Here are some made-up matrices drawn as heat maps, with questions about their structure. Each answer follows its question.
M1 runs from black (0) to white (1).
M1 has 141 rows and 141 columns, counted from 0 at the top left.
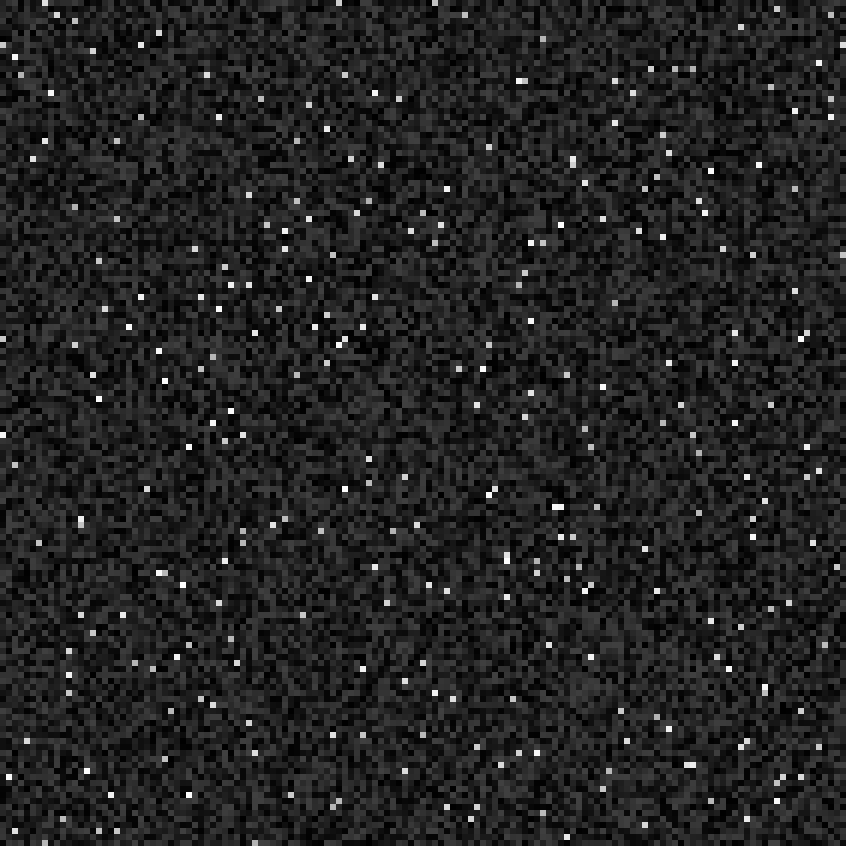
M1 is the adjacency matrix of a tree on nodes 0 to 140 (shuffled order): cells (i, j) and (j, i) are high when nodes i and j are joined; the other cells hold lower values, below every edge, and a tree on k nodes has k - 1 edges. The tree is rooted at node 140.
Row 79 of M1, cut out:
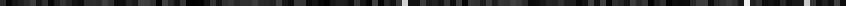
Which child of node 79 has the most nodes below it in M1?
124
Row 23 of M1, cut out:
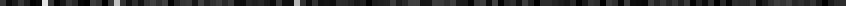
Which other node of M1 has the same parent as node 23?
0
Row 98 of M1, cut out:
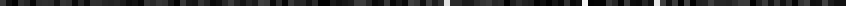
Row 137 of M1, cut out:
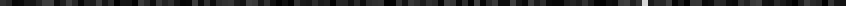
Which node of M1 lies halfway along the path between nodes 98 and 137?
31
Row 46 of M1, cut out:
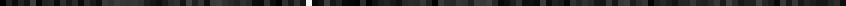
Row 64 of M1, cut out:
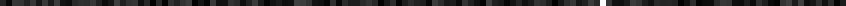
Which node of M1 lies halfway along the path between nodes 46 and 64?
36
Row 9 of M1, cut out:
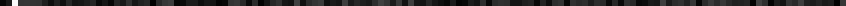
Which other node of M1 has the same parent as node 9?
77
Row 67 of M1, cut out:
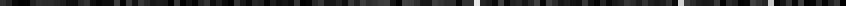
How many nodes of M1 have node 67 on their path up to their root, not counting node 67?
4
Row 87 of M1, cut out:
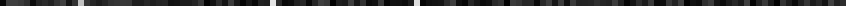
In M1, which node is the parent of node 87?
13
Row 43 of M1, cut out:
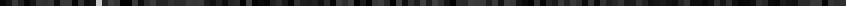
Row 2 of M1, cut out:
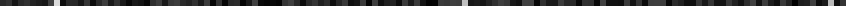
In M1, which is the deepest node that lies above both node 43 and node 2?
138
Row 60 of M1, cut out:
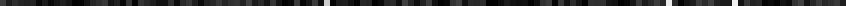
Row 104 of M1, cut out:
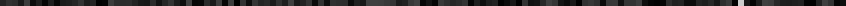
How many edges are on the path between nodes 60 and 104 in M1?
7
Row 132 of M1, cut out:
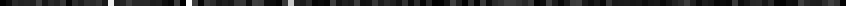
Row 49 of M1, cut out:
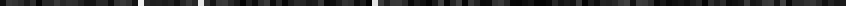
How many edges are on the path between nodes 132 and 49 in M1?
9
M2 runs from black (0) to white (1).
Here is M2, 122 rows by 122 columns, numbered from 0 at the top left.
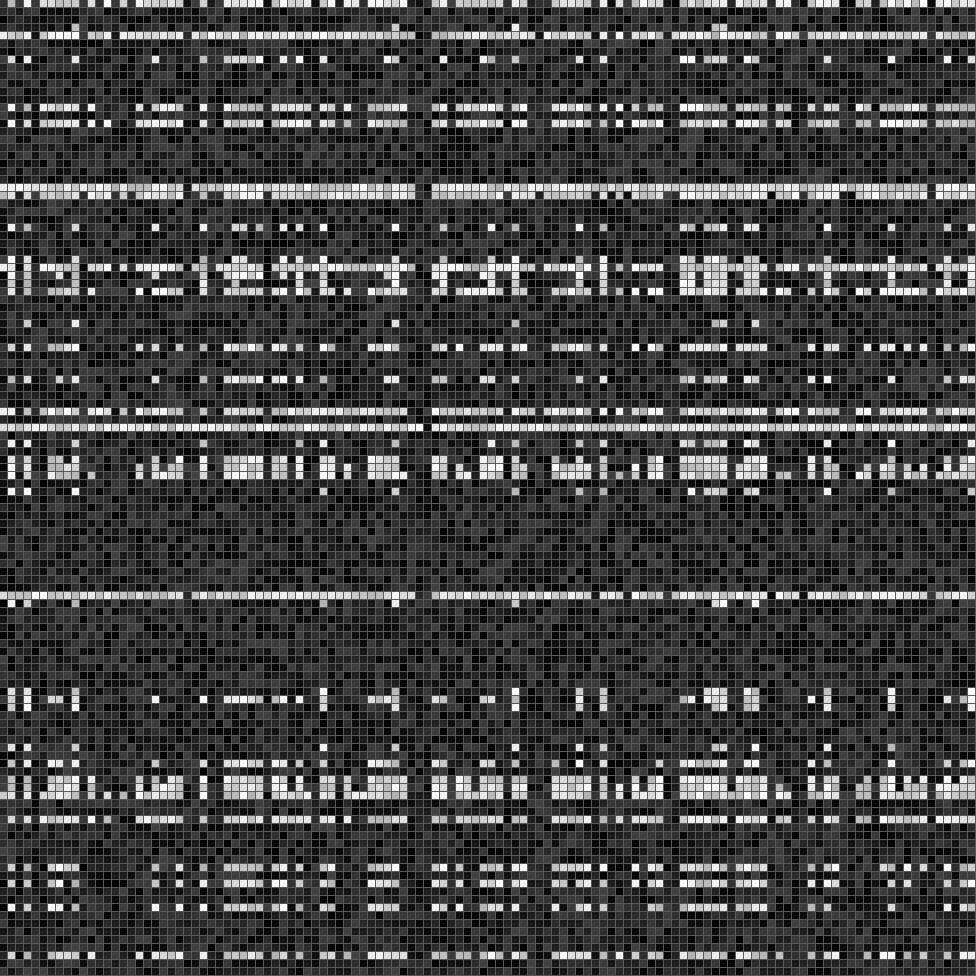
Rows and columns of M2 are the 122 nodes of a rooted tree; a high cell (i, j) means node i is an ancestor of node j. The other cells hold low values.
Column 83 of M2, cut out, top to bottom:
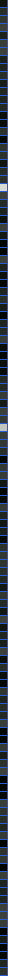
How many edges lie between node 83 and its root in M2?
2
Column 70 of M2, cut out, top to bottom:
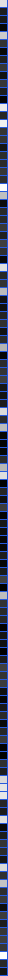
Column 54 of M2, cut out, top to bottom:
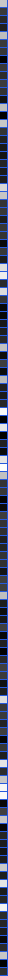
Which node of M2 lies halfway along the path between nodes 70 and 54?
95
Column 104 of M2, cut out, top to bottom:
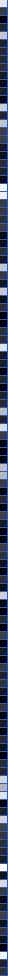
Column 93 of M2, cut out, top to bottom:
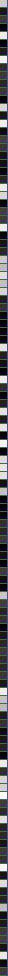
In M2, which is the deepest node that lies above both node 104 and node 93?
110
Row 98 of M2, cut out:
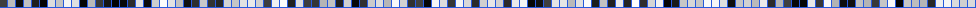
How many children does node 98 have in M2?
4
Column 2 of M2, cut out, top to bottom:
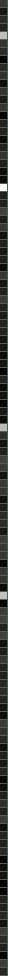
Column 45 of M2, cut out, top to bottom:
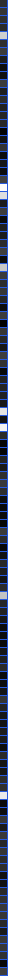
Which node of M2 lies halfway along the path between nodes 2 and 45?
24
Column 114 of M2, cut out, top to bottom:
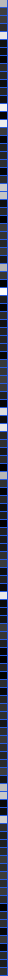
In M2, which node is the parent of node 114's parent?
59
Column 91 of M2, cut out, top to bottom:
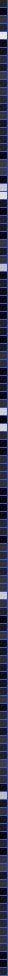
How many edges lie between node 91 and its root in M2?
8
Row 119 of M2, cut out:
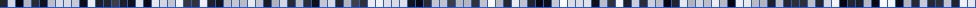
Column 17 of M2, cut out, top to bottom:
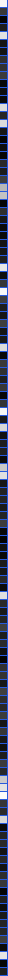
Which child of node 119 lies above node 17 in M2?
97
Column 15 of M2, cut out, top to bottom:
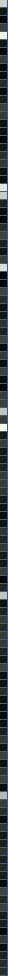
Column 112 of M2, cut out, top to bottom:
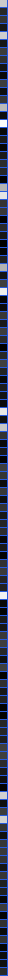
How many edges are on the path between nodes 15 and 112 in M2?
4
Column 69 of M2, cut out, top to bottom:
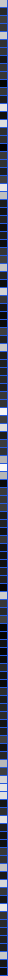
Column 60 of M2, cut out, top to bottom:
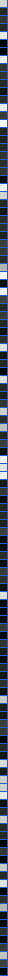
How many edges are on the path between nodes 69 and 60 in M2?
6
